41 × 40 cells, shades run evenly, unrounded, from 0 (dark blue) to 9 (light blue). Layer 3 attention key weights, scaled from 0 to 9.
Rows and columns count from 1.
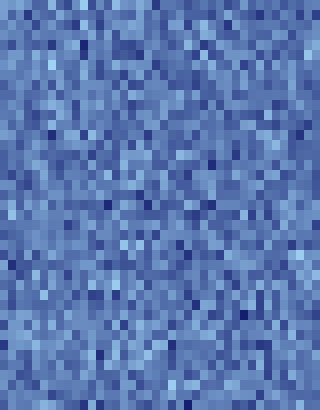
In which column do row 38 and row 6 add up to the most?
26
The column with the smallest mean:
24
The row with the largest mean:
34
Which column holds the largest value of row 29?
15
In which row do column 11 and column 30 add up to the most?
3
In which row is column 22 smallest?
35
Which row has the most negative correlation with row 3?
5
